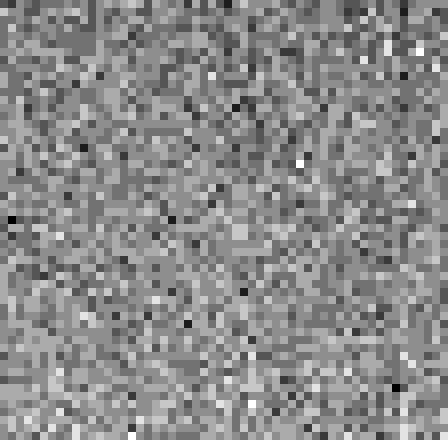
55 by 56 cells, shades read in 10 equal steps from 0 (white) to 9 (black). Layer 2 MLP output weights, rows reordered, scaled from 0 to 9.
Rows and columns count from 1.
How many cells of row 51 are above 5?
5
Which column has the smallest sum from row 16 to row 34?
55
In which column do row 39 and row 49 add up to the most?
50
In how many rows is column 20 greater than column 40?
16
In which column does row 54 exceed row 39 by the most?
39
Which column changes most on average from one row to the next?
46
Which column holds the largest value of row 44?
20
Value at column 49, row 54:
3
